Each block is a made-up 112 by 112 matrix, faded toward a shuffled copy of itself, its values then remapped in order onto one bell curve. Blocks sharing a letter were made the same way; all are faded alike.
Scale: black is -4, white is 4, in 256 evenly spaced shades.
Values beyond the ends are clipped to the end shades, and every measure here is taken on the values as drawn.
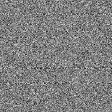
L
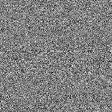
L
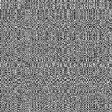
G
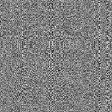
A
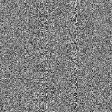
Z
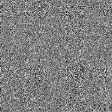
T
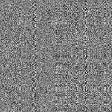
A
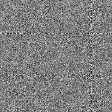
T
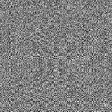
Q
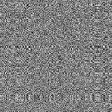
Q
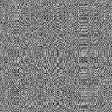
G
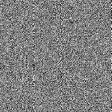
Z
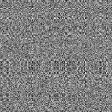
Q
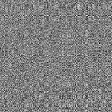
Q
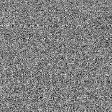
L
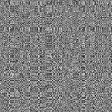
G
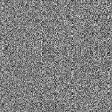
Z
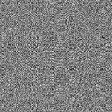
Q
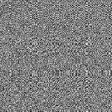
Q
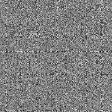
T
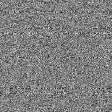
L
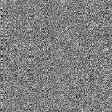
Z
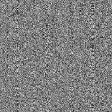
Z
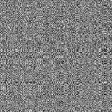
Q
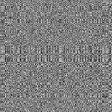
G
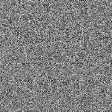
L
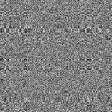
Q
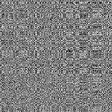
G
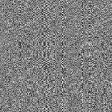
A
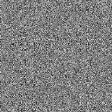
T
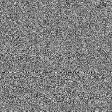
L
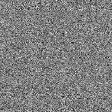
L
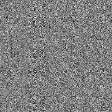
T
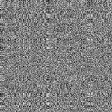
Q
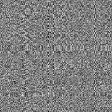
A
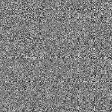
T
